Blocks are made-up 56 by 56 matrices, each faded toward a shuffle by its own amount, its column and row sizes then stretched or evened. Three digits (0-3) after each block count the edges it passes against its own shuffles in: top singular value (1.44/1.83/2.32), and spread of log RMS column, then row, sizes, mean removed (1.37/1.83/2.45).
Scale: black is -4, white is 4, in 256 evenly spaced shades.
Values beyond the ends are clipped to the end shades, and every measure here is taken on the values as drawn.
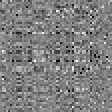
3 2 2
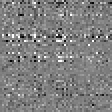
2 2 3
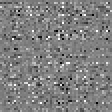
0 2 3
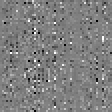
1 3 1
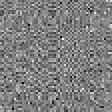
3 1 1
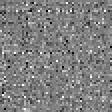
0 2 2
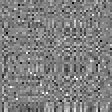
3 2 0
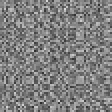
3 1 1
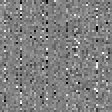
1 3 0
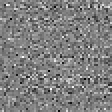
2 0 2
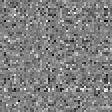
2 1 2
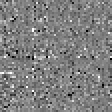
1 2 2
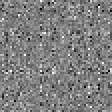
1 2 1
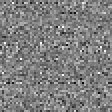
1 1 2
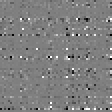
2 2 3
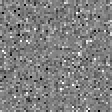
1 1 0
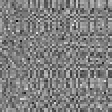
3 2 0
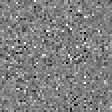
0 1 1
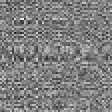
3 1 2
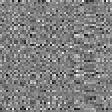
3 0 3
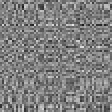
3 1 3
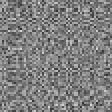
3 1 2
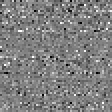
0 0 3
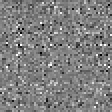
1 1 2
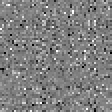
2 1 1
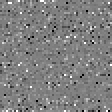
0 0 2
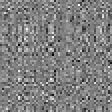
3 3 1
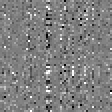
2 3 1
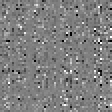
1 3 2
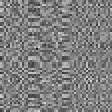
3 2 2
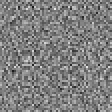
3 1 2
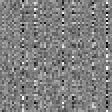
3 3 1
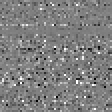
0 1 3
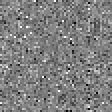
1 1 0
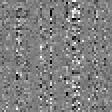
2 3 0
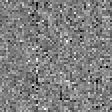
1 2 0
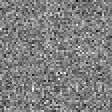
1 1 0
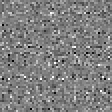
1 1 2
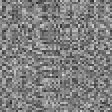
3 0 2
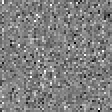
0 2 0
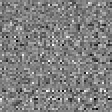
2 0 3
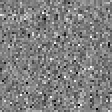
1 1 1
